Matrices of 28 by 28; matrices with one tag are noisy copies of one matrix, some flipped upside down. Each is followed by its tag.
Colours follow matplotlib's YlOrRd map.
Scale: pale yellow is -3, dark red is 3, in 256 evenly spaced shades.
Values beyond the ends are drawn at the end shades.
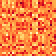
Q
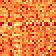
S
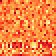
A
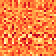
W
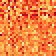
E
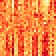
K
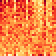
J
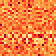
W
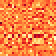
W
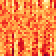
K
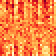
K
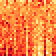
J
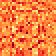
Q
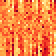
K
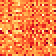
S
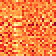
S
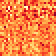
E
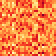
Q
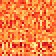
A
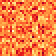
Q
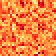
Q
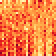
J
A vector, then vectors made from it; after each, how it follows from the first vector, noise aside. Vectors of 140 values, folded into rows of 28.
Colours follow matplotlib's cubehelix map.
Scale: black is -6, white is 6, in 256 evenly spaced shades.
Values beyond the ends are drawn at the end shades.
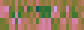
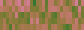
wrapped around, negated, shrunk.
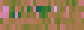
partly zeroed.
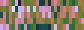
wrapped around, scaled up.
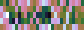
wrapped around, scaled up.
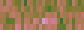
wrapped around, negated, shrunk.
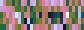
wrapped around, scaled up.
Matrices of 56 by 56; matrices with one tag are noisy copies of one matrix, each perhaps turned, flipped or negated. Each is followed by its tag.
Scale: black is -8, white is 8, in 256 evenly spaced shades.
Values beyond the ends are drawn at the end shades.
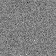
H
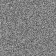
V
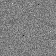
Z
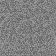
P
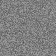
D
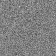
Z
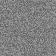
H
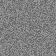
Z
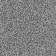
Z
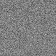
Z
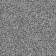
P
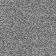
H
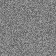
V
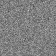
P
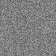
H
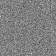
D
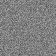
D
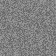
H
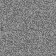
V
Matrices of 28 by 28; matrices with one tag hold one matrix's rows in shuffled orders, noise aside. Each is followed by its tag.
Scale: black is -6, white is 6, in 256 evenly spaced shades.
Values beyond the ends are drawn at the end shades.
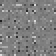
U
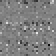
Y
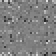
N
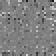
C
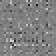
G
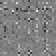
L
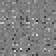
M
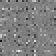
U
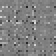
U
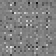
G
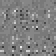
M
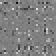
L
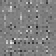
G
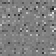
C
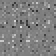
M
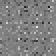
Y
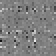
U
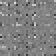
U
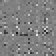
L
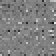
C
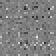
Y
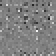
Y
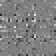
U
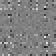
N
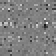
N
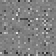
L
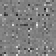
L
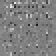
G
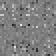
M
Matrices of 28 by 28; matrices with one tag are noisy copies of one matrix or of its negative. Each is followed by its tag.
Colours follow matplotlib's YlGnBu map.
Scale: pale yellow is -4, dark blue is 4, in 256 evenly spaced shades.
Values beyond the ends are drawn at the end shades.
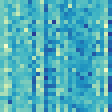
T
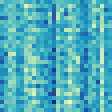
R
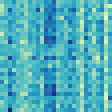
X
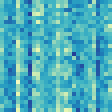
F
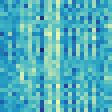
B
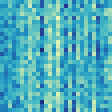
B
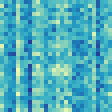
F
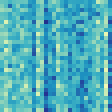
T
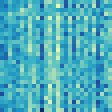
B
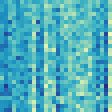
T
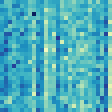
T
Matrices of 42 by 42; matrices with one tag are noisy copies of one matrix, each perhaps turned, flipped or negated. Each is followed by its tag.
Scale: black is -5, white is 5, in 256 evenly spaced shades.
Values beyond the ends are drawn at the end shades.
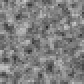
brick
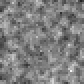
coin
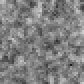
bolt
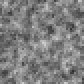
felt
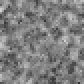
coin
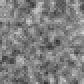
bolt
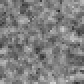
bolt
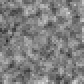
coin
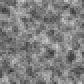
felt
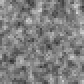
bolt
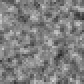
brick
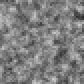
brick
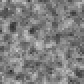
felt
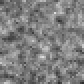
bolt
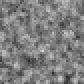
brick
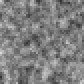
bolt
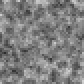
coin
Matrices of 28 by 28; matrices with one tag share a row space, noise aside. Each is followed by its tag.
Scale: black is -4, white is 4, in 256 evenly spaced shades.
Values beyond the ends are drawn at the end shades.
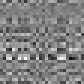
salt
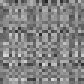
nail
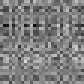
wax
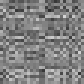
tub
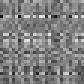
wax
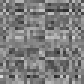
tub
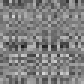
nail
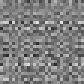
wax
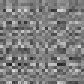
salt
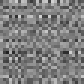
nail
